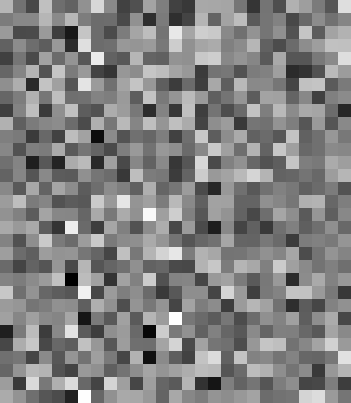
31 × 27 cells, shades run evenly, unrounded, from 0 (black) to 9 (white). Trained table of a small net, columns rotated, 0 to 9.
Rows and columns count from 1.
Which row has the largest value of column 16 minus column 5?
13
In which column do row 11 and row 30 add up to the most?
6
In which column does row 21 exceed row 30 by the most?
17
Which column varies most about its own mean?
14
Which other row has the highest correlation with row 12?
21
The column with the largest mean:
7
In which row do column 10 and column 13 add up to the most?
20
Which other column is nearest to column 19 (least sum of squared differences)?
11
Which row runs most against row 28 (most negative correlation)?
15
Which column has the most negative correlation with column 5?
16
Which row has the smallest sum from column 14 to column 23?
18
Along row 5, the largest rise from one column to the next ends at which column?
8
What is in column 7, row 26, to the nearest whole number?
3
